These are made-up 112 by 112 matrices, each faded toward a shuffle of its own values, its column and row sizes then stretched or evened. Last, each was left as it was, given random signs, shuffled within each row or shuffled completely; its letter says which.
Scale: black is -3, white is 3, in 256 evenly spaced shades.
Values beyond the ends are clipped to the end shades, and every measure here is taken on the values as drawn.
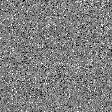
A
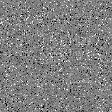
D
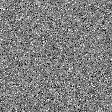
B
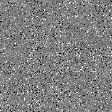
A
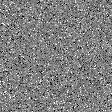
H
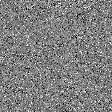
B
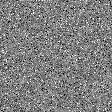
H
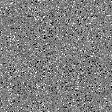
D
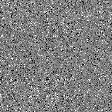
D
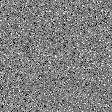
H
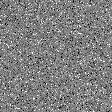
H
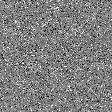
B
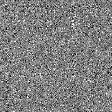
D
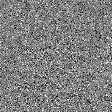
D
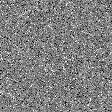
H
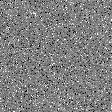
H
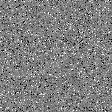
B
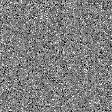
A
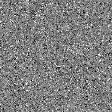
A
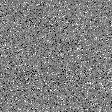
B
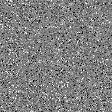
A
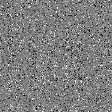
A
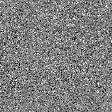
A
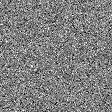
H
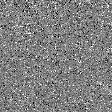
A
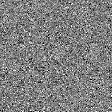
D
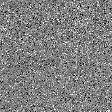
A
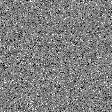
B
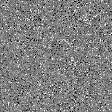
D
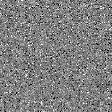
D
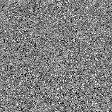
A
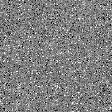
D
